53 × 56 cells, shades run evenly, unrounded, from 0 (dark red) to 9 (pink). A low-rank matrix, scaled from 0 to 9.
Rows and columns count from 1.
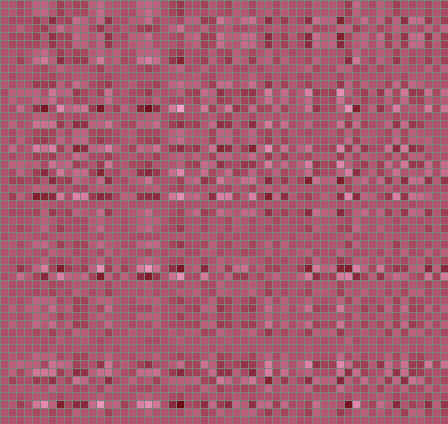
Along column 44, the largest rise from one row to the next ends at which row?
35
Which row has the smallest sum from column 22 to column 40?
51
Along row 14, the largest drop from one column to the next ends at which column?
45
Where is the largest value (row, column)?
14, 23
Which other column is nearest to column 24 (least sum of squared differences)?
17
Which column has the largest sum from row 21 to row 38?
28
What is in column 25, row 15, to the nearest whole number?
4
